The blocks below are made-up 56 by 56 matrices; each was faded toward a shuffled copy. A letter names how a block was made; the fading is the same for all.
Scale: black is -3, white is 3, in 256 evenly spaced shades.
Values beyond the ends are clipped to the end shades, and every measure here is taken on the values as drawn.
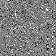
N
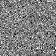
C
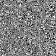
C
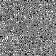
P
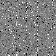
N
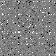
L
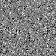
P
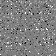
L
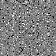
N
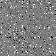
L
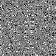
P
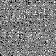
P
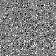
P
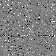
L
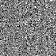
C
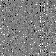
N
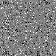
N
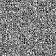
C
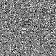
C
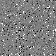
L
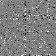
L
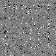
L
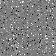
L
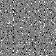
N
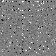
L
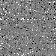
L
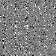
L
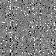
N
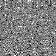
P
